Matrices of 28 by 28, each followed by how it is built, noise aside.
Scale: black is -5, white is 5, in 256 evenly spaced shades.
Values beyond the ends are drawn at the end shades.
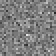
noise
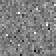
sparse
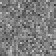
noise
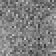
smooth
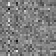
low rank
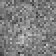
smooth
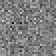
low rank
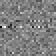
uneven rows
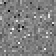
sparse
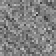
Toeplitz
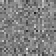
low rank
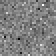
sparse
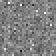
sparse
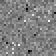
sparse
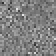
block diagonal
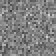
noise
